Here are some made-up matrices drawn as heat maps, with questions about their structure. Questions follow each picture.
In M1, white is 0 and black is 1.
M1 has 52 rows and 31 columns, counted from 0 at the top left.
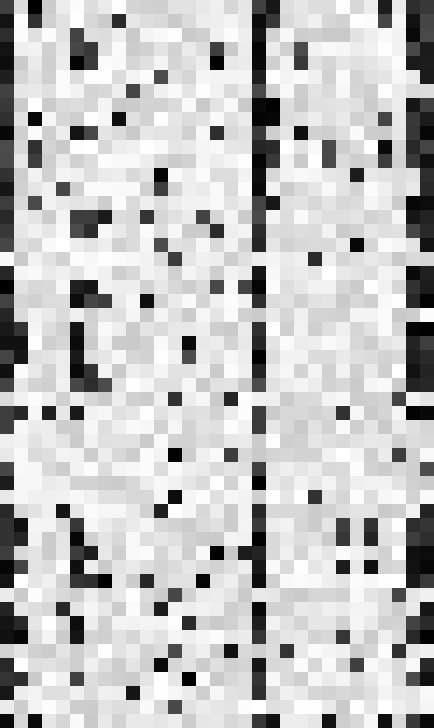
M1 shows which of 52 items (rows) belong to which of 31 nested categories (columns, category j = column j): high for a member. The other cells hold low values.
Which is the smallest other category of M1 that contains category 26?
24
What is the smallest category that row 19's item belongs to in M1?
29
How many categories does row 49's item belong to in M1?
3
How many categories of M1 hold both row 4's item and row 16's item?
7
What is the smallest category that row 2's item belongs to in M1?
5
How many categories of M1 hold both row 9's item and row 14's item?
4
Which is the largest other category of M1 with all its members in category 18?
30
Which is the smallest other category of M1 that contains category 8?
27
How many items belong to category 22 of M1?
2
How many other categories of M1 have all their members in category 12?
4
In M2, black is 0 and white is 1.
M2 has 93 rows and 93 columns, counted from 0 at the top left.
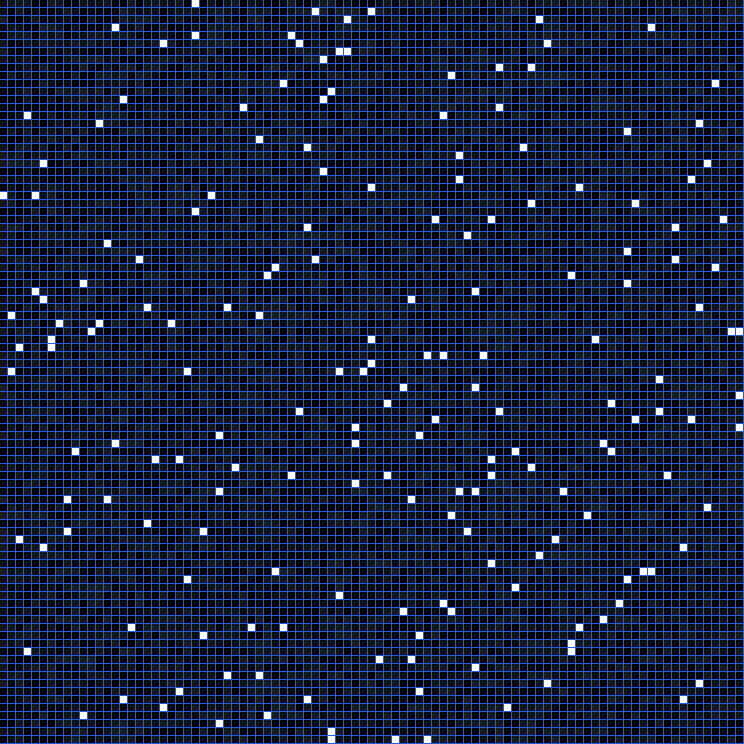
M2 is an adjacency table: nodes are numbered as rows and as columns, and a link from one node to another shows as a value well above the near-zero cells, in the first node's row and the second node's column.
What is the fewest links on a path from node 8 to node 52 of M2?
4
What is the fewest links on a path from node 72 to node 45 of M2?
3
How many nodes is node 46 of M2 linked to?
4
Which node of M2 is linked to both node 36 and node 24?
node 4
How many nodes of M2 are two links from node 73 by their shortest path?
1
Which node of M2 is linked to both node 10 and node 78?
node 35
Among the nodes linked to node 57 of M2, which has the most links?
node 61
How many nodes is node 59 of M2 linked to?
4
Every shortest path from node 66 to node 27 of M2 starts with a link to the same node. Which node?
node 25
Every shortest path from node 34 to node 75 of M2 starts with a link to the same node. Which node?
node 71
